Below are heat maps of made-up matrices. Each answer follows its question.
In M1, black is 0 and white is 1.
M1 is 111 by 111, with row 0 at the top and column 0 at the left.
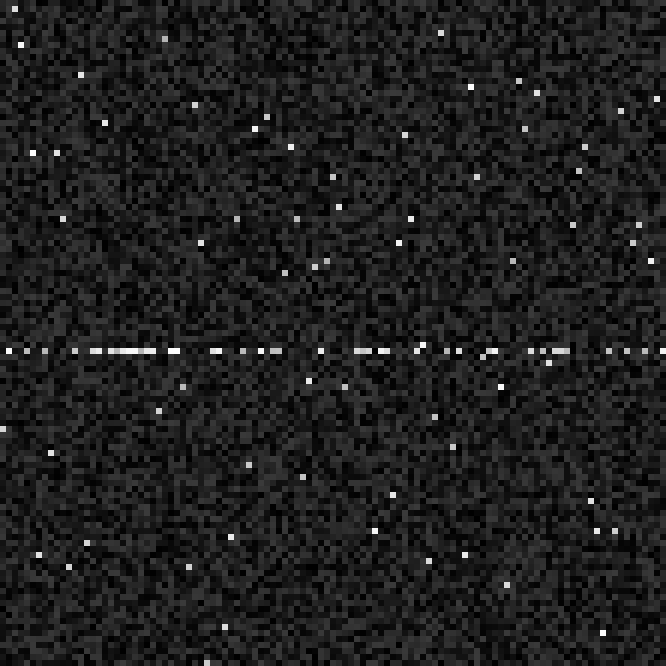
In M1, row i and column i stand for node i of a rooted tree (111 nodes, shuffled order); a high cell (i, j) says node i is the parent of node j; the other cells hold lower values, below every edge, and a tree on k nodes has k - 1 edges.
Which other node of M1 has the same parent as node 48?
97
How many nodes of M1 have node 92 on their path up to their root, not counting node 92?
4
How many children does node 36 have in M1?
4
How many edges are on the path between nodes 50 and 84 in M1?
6
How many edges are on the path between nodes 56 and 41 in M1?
6
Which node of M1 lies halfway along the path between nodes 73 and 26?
58
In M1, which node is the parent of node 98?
83
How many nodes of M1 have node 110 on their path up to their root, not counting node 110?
2
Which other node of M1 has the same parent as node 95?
106
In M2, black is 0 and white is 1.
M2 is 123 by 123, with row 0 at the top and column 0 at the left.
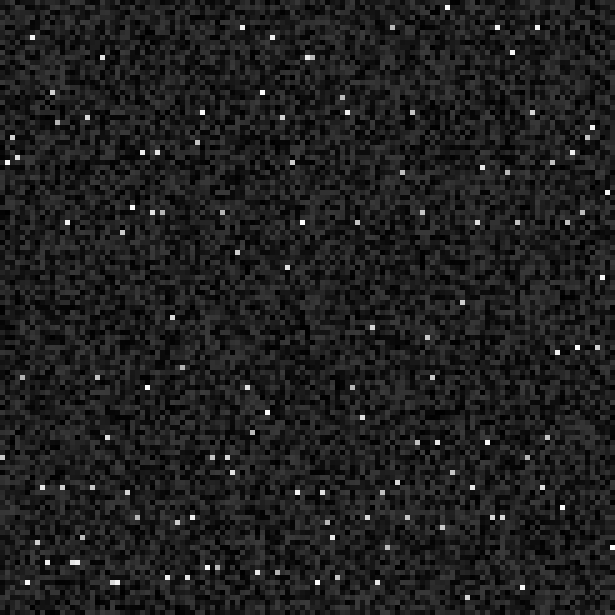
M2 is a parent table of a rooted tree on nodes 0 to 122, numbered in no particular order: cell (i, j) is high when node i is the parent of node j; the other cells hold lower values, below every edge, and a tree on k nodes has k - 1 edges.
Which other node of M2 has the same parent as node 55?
51
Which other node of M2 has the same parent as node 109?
21
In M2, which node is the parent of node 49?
77
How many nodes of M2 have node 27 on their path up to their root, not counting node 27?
6
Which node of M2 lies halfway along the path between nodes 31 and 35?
103
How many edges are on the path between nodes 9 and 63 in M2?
4
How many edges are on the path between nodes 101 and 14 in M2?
2
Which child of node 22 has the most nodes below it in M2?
69
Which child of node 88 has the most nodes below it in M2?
97
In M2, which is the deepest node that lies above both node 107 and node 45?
91
